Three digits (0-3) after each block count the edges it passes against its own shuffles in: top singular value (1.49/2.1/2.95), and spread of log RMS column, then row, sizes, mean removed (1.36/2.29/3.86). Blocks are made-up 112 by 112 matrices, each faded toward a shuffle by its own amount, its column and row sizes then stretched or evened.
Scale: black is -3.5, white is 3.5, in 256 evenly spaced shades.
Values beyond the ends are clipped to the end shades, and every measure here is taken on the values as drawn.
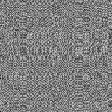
3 0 1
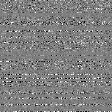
0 1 3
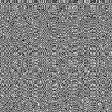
3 1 1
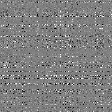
0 2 3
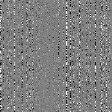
2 3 0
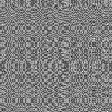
3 0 0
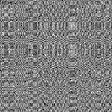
3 1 1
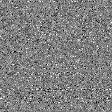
0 0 2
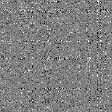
0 2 2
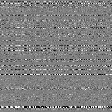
3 0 3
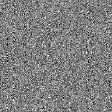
1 2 1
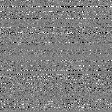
1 1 3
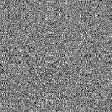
2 1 1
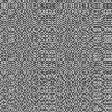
3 2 1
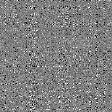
1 2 2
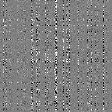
2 3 2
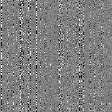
2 3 1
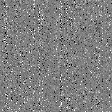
1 2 0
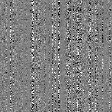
1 3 1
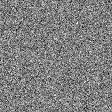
0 0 0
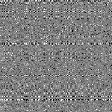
3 1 2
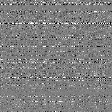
2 1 3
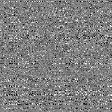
2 1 2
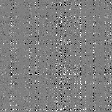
1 3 2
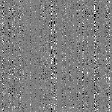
1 3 1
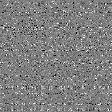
2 0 2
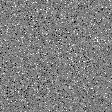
0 0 0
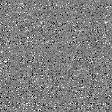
1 1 2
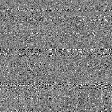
2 1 2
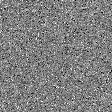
0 0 0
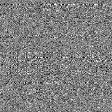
2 0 2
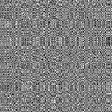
3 2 0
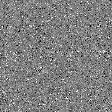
0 1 1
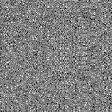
2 1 0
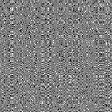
3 2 1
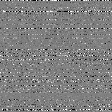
2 0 3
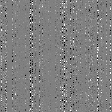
1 3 0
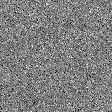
0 0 0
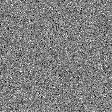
0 1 0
